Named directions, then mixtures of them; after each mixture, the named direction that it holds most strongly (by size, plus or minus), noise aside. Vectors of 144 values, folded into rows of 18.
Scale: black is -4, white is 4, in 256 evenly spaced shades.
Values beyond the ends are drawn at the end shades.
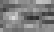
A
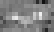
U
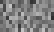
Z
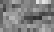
A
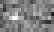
A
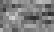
A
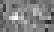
U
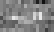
U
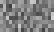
Z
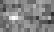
A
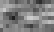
A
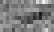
U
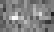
U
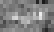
U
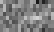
Z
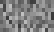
Z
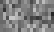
Z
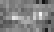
U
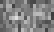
Z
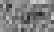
Z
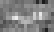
U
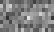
Z
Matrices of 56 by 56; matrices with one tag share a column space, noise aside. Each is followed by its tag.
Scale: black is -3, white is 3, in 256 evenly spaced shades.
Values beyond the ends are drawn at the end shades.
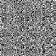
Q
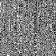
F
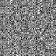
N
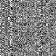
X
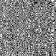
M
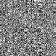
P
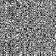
M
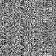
X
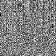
F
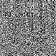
F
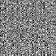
M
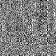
F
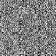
N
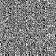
M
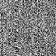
P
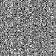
X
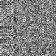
Q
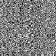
M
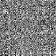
N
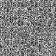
X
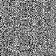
X
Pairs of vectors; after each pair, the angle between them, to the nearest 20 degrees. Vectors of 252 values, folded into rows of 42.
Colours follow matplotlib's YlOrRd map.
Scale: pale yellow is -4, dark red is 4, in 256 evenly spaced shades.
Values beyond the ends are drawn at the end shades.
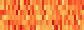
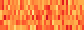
140 degrees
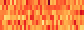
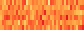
140 degrees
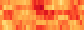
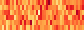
80 degrees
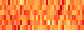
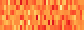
140 degrees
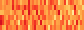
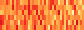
20 degrees
